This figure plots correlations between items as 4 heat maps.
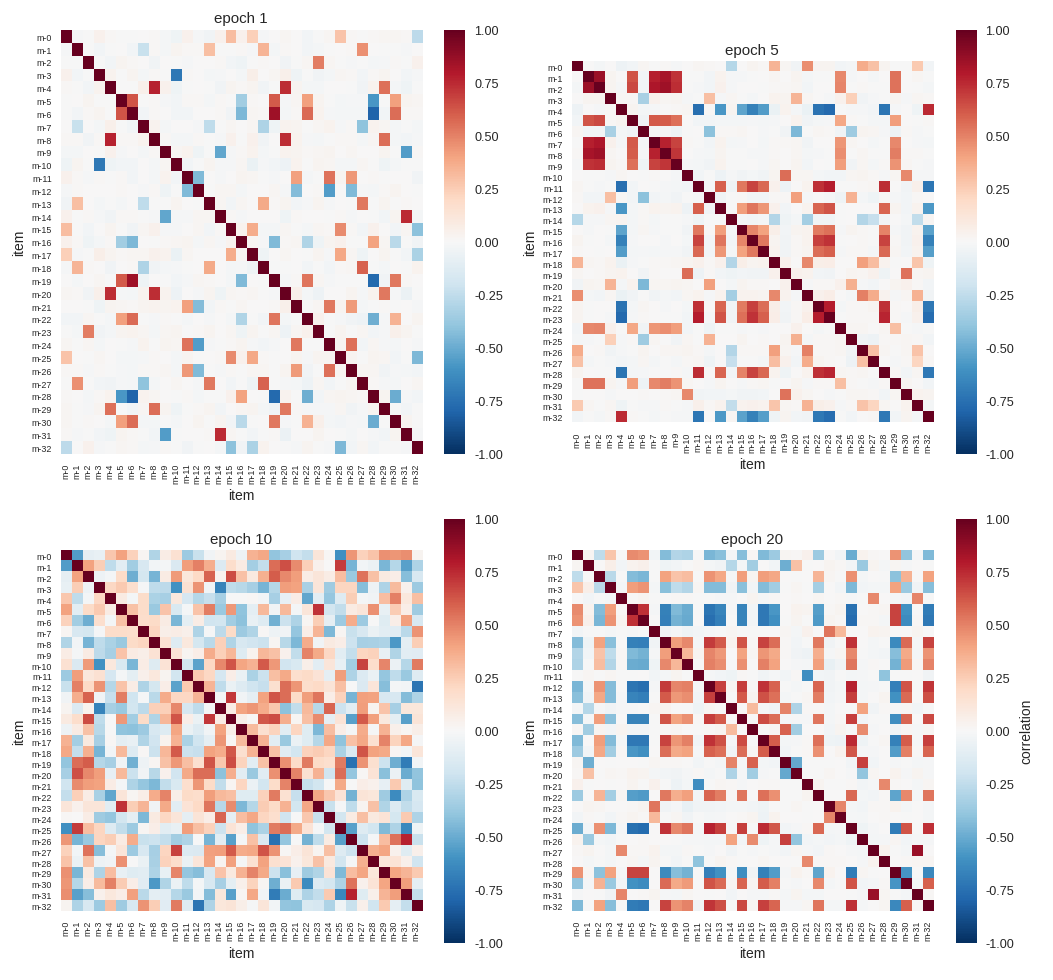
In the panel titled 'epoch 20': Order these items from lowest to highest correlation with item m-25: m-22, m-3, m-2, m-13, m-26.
m-3, m-26, m-2, m-22, m-13
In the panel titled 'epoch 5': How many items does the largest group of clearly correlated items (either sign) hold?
10
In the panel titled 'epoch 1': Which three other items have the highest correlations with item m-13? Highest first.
m-27, m-18, m-1
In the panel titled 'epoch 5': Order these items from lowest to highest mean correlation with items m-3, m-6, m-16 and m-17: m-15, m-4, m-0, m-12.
m-4, m-12, m-0, m-15
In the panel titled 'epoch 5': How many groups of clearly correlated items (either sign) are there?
5
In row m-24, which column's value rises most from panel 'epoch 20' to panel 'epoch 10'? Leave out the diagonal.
m-14
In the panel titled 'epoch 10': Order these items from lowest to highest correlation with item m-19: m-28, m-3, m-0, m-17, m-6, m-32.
m-6, m-0, m-3, m-17, m-32, m-28
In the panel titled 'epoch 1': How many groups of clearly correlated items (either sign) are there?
8
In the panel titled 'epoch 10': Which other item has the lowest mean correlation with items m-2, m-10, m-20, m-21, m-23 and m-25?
m-31
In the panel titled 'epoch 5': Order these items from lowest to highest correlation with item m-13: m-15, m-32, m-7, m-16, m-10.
m-32, m-10, m-7, m-15, m-16
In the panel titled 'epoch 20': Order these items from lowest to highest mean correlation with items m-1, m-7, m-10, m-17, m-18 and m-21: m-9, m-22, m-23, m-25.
m-23, m-9, m-22, m-25
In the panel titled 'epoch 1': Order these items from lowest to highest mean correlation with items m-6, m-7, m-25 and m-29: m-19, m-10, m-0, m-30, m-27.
m-27, m-10, m-0, m-30, m-19
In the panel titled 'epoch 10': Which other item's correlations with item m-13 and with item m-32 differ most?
m-12
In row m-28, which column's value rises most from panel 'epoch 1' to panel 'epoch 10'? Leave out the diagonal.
m-5
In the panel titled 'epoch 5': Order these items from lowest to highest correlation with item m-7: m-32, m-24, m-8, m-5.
m-32, m-24, m-5, m-8
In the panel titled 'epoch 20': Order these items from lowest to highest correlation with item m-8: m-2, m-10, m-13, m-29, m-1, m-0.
m-29, m-0, m-1, m-2, m-10, m-13
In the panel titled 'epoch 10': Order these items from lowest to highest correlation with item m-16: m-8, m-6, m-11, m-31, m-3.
m-6, m-3, m-8, m-11, m-31
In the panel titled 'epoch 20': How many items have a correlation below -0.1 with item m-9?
5
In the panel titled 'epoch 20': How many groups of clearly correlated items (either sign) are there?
5
